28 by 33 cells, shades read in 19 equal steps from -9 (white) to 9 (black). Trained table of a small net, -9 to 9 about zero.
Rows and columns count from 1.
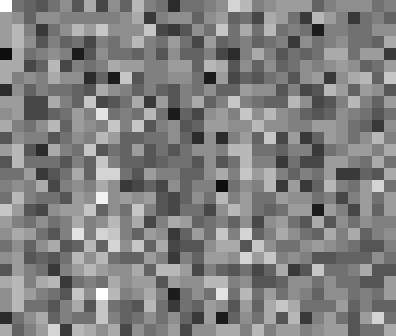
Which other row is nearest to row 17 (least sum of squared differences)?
25
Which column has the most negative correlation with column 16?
22
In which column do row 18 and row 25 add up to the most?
15
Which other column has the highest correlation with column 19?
26
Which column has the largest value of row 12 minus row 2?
19
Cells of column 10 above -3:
19
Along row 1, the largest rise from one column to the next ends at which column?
2
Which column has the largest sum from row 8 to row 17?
27
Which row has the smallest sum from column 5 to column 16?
23
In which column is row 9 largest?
13
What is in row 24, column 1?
-3
